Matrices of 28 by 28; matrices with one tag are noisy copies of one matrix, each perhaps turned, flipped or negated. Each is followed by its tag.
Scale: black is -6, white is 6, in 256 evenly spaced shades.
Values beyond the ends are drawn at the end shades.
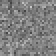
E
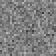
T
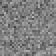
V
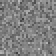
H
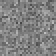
V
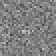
T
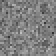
V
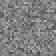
T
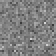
V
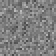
T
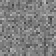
E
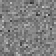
T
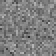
V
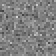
H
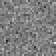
H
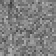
E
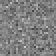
V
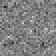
V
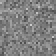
E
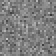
V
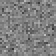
T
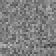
E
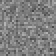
V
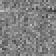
E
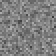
H
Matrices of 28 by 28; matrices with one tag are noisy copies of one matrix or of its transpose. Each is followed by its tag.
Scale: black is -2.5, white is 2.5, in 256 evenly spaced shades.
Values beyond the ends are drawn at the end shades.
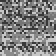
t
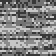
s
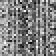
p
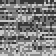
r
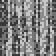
s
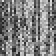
s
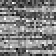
s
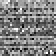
p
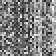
t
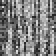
s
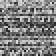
p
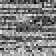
r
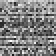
p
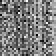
t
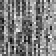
r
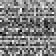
p
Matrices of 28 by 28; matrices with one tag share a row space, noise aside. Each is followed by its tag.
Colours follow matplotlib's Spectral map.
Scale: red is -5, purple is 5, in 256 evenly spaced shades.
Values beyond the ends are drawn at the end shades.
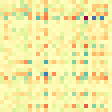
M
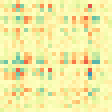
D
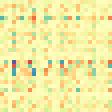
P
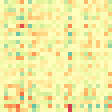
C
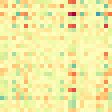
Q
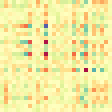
M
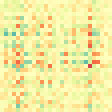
D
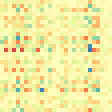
D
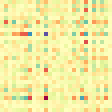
M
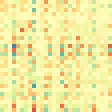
P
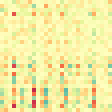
P
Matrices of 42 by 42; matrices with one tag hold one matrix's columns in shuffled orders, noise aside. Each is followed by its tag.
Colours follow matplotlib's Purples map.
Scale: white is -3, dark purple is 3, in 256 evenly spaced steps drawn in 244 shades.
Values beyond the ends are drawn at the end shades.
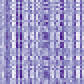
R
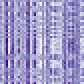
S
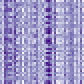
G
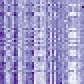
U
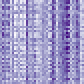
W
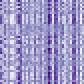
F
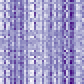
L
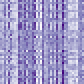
L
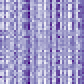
L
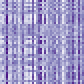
F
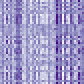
F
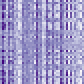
L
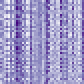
W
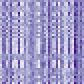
S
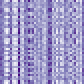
G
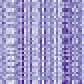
G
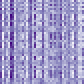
R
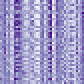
W
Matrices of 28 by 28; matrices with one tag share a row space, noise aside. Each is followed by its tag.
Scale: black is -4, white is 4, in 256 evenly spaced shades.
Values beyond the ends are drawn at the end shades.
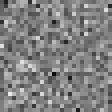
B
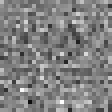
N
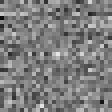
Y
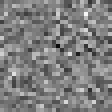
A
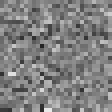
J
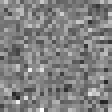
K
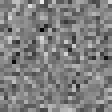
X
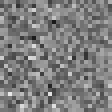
B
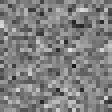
N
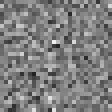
B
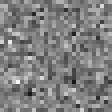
X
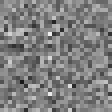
B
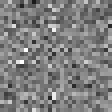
B
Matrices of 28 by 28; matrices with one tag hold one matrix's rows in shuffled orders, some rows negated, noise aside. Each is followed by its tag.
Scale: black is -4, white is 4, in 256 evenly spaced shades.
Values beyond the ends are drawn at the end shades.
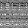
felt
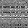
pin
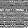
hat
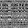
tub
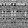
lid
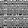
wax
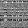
wax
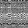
tub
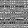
hat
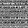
pin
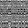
tub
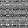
felt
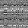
wax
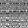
felt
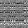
hat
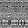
tub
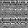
pin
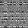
wax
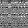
tub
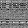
felt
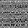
pin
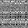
pin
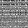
pin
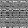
felt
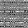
hat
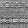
felt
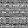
felt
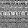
pin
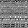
pin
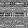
hat
